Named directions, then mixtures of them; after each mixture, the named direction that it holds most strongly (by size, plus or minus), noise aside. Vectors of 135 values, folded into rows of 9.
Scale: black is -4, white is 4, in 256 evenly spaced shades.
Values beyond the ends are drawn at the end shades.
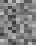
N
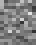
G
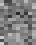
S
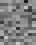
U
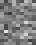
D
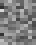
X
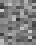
X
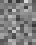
N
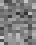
S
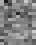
S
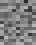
U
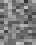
U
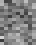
S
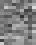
S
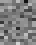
U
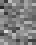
D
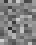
N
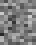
N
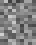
N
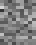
X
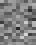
U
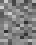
D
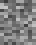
X
